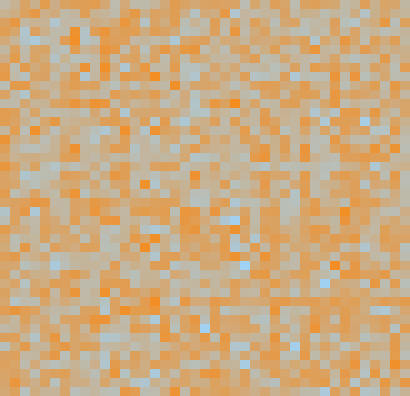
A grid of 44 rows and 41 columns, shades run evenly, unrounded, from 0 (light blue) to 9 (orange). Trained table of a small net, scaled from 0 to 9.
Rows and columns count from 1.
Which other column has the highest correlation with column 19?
33
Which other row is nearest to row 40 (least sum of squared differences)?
38
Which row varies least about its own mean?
1
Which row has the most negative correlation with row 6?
28
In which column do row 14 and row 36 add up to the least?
16
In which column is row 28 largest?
15
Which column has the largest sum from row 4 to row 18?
8
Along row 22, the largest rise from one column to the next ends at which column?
31
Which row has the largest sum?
34
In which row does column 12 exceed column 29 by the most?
25
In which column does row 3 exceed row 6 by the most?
13
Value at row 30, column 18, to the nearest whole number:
2
